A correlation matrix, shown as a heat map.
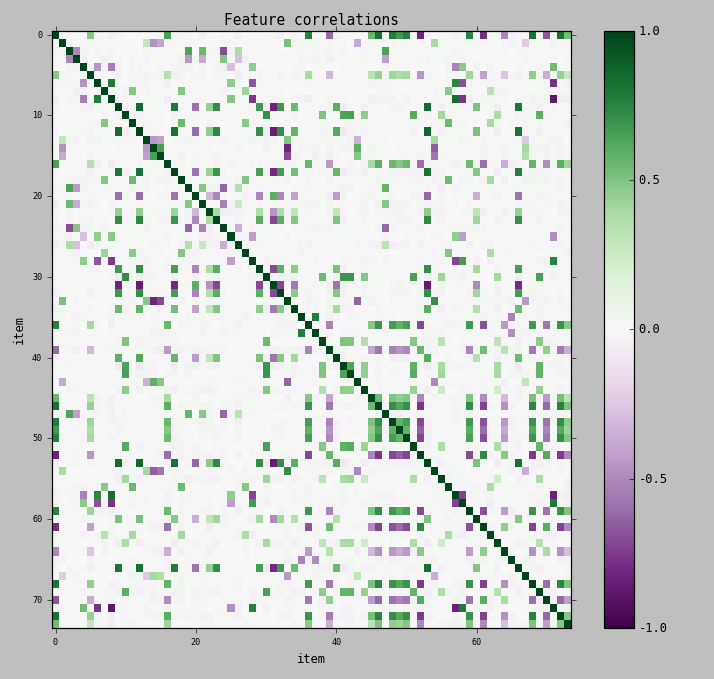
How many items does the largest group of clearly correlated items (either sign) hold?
18
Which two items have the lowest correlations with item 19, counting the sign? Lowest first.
24, 3
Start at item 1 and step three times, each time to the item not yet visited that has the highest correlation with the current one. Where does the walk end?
13
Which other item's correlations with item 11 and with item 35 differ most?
37
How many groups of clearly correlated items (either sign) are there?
8
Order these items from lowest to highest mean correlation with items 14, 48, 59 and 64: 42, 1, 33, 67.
33, 1, 42, 67
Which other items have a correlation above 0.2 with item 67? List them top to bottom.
14, 15, 43
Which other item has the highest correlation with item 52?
61
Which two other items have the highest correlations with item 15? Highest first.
14, 43
